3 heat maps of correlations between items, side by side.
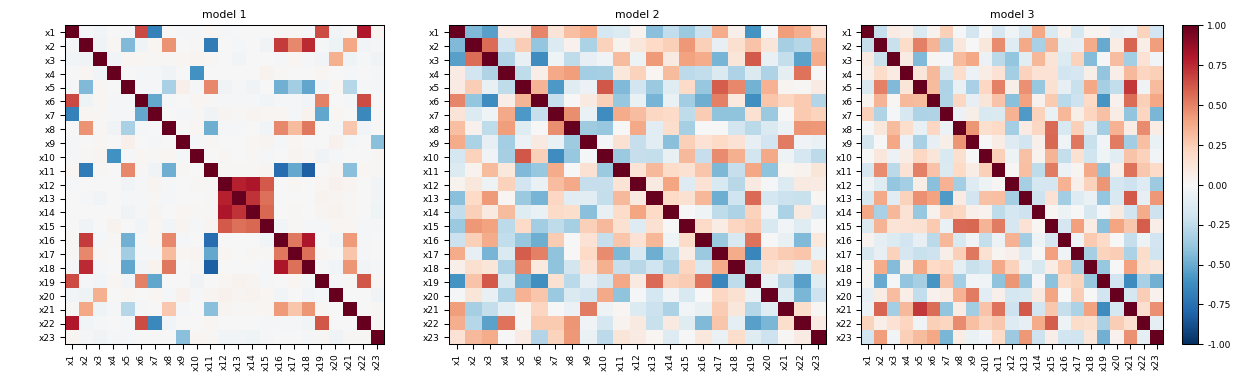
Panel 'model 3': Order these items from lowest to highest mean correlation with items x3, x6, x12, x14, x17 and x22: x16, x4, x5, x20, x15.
x5, x16, x4, x20, x15
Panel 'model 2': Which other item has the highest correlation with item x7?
x8
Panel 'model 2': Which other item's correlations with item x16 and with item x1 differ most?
x19
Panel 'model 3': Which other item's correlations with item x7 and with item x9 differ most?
x15
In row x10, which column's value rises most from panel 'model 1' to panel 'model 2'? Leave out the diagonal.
x5
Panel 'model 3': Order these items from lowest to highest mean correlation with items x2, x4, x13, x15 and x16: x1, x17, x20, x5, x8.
x1, x17, x20, x8, x5
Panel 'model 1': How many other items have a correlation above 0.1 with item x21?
5
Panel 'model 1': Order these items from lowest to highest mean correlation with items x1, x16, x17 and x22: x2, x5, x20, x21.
x5, x20, x21, x2
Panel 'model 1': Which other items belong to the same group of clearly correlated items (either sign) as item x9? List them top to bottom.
x23
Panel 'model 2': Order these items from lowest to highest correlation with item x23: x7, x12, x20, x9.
x20, x9, x12, x7
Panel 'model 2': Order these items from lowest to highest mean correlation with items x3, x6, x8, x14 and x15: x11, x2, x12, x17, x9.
x9, x17, x11, x12, x2
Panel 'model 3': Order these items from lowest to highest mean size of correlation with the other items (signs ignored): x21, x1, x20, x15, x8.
x1, x20, x8, x15, x21
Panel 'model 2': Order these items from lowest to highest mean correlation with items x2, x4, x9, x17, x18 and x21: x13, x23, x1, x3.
x13, x3, x23, x1
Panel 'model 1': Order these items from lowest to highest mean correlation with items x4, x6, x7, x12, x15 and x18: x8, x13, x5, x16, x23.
x5, x23, x8, x16, x13
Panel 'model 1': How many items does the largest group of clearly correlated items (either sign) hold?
8
